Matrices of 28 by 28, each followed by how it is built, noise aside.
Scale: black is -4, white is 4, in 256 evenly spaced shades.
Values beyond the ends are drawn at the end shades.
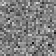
noise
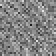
Toeplitz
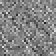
Toeplitz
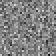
noise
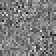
block diagonal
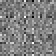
low rank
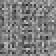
blocks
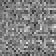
blocks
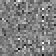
uneven columns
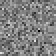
noise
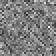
Toeplitz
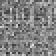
blocks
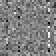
uneven columns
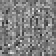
blocks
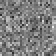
blocks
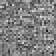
blocks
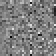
uneven columns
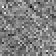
Toeplitz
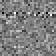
uneven rows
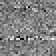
uneven rows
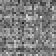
blocks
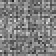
blocks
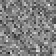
Toeplitz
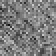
Toeplitz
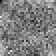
smooth
